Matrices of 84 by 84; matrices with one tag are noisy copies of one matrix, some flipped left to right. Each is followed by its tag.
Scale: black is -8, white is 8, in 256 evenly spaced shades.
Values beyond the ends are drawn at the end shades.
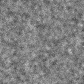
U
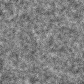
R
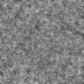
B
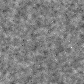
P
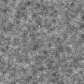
P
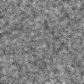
B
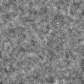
R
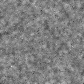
B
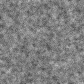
P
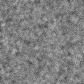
U
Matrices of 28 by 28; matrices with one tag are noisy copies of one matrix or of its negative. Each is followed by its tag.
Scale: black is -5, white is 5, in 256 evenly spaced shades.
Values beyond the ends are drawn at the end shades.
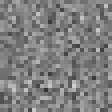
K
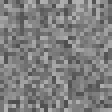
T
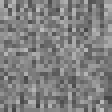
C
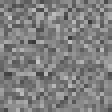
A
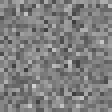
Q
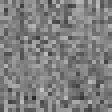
T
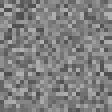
A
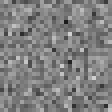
Q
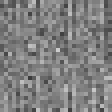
C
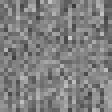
C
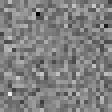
A
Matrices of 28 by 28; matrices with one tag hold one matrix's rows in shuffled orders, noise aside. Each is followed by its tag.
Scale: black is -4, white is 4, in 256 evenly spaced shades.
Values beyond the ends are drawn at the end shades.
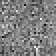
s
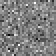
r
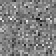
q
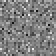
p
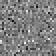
p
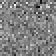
q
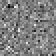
r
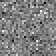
s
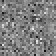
s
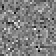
r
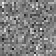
s
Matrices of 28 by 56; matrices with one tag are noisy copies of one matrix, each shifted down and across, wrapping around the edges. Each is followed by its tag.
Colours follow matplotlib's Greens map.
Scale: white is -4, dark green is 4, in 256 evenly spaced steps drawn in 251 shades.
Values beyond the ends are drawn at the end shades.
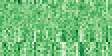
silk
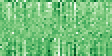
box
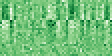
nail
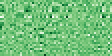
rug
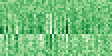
box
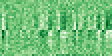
nail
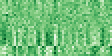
nail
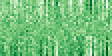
box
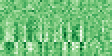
nail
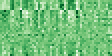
nail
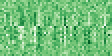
silk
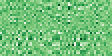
rug
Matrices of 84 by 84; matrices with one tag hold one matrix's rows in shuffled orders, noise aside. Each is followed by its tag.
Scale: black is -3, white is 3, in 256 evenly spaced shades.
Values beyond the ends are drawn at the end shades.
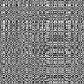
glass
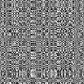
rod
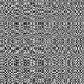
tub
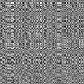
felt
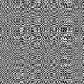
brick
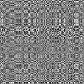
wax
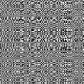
brick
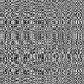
tub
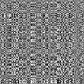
rod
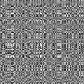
felt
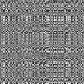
glass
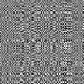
brick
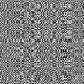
brick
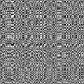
felt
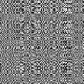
brick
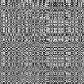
glass
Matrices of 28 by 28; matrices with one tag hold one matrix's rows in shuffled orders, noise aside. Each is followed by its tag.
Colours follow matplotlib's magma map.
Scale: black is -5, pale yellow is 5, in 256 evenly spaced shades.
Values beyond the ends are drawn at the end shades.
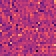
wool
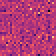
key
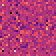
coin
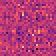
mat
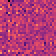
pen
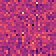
mat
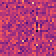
mat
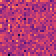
pen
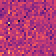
pen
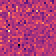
pen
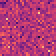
key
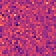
coin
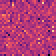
key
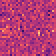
key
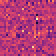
mat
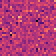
wool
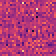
mat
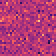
key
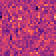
wool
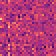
pen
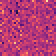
coin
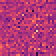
mat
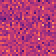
key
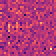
pen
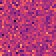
coin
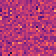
wool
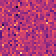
coin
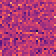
wool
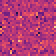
wool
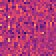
pen
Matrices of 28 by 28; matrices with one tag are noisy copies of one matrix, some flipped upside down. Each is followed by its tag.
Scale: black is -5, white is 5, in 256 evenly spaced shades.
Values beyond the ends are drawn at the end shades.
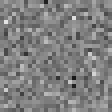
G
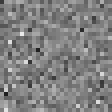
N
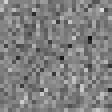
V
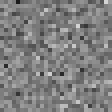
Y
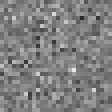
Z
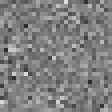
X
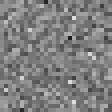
G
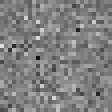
Z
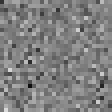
N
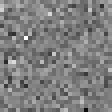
X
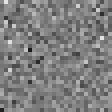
N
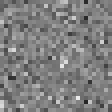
X
